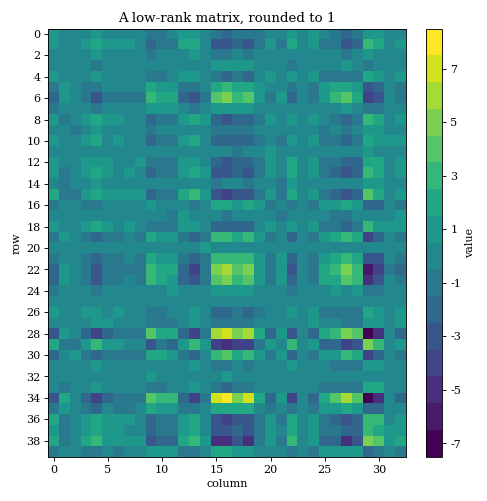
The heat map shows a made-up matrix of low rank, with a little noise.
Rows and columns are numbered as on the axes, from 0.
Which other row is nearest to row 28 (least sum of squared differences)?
34
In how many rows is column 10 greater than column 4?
15
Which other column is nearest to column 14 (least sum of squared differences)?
8
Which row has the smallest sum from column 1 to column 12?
28
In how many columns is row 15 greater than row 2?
16
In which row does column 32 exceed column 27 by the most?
38
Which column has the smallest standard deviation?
23
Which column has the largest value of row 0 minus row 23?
29
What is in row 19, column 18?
3
